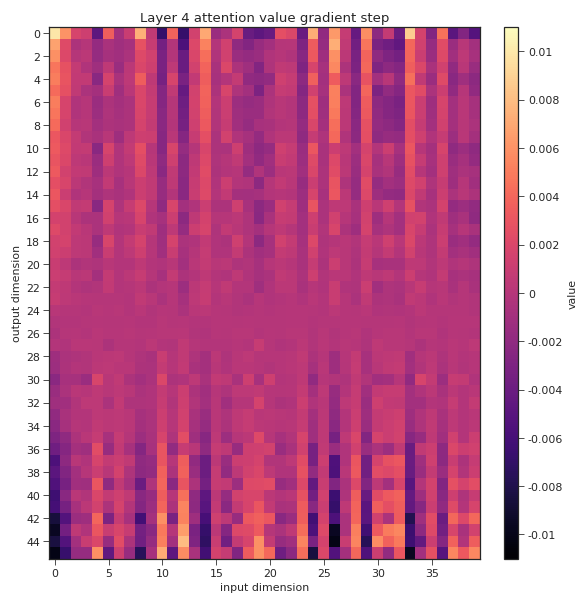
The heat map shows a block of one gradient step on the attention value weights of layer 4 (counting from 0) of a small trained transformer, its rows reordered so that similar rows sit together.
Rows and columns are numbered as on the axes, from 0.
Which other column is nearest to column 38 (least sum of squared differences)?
20
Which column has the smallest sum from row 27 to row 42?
0
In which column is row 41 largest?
12
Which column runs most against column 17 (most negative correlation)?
38
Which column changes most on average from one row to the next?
31
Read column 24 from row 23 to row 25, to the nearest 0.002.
0 0 0
